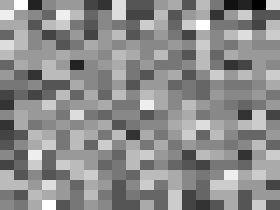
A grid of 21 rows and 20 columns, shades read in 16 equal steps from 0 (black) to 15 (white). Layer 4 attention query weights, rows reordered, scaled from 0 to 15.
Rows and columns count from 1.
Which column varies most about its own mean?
1
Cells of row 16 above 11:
3
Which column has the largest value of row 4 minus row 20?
18
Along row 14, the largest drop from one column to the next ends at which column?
10
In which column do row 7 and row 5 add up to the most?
15
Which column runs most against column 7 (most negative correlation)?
2
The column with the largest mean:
4
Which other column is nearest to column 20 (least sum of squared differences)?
12
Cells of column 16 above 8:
7
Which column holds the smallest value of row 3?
19
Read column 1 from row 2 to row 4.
14 10 6
